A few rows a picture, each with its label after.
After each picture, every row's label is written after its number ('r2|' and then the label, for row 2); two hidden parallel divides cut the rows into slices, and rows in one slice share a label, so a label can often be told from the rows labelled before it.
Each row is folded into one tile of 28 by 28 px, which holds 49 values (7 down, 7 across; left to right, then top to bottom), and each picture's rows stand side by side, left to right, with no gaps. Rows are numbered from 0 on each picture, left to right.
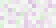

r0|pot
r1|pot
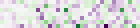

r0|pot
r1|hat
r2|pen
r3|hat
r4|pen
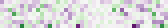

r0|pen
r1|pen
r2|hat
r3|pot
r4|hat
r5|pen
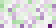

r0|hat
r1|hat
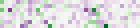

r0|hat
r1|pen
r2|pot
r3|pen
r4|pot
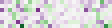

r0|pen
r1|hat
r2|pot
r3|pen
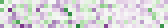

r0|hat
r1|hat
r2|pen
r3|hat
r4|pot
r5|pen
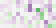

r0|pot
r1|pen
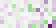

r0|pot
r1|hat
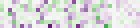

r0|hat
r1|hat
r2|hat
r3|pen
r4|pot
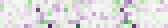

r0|pot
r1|hat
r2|pen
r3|pot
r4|hat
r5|pot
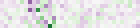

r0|pot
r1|pen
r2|pot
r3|pot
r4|pot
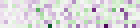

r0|pot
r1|pen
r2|hat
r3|hat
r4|hat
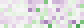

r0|pot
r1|pen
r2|pen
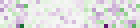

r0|pen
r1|pot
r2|pot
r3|hat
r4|pen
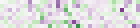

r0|pot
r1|pen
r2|pen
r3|pot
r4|hat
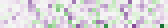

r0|pot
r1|pen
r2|hat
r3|pen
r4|hat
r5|pen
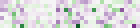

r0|pen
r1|pot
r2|pen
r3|pen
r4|hat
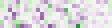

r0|hat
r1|hat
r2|pen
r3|pot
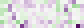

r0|hat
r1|pot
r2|hat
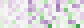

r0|pot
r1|pen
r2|pen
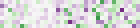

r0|pen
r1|pot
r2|pen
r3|pen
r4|hat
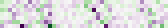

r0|hat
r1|pen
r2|pot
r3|hat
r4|pot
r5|pen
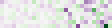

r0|pot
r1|pot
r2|hat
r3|pen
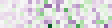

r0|pot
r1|pen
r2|pen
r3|hat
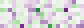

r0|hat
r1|pen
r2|hat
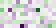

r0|hat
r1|pen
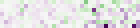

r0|pot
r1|pot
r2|pot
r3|hat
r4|hat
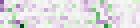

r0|pen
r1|pot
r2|pot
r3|pen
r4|pot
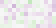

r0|pot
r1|pot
